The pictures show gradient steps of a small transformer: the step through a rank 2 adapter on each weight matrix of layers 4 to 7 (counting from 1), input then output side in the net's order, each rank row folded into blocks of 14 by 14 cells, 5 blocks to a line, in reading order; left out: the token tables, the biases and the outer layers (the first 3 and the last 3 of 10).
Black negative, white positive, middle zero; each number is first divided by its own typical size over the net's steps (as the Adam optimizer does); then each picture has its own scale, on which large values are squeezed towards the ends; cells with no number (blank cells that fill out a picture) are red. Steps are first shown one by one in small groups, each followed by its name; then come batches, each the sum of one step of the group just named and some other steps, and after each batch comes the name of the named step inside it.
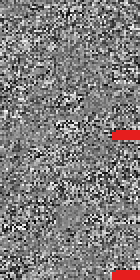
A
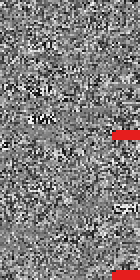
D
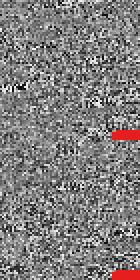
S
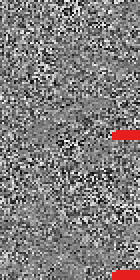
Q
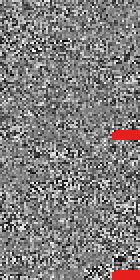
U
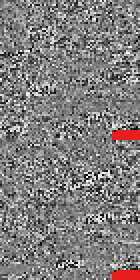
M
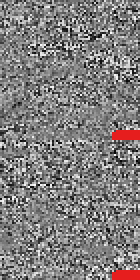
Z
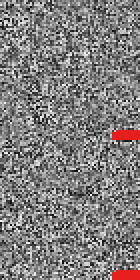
D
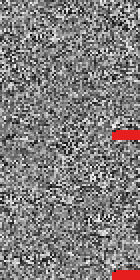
M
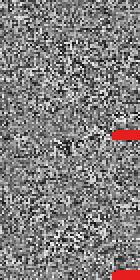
U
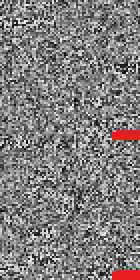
S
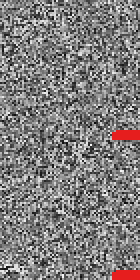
Q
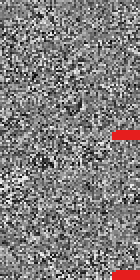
U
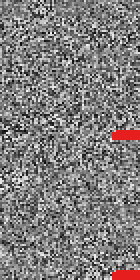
Z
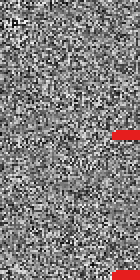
U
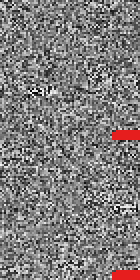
D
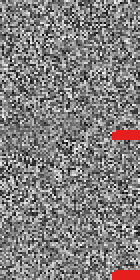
Q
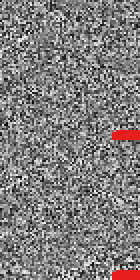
U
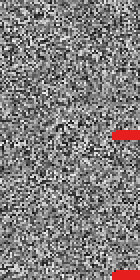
Z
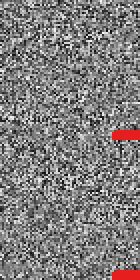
M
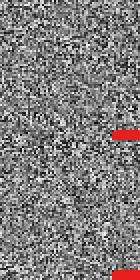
D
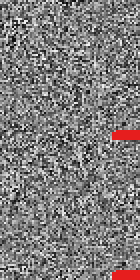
Q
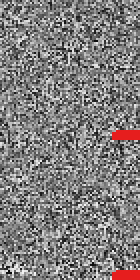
Z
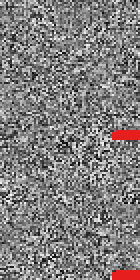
D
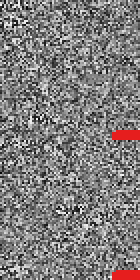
D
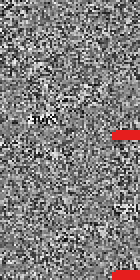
D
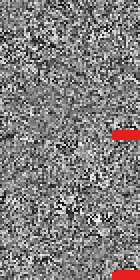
S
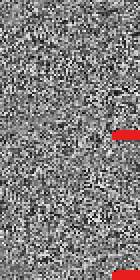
S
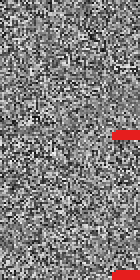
Z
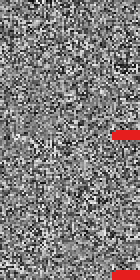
A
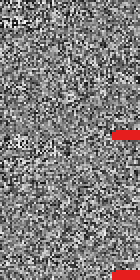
A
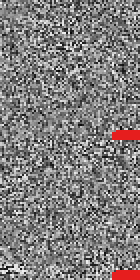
Z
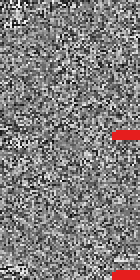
Z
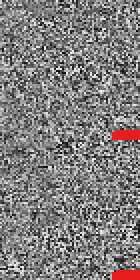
S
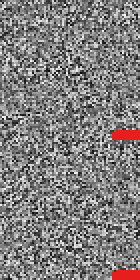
A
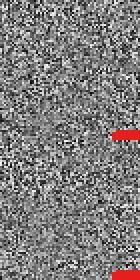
Q
